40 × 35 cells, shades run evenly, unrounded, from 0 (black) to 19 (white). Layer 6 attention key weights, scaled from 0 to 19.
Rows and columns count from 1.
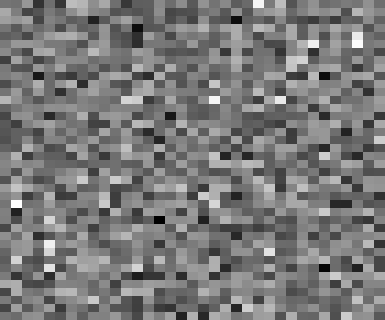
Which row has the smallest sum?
3
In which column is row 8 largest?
28
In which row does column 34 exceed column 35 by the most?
31
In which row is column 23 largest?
39
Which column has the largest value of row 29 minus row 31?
15
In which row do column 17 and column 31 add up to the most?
16
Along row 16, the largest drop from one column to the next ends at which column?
34
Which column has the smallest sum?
4
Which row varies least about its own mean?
14
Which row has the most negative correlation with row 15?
9
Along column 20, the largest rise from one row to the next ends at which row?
13
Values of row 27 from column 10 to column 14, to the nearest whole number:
4 13 9 4 12
